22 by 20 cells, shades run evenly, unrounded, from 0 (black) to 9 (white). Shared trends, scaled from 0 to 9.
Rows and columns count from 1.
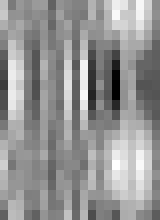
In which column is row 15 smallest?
7
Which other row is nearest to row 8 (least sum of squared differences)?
10
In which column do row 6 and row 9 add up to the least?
15
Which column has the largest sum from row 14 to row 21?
18
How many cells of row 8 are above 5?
7
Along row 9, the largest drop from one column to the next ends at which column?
12
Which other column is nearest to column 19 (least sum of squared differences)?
14
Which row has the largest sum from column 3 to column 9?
8
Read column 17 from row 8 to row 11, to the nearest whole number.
6 6 6 6
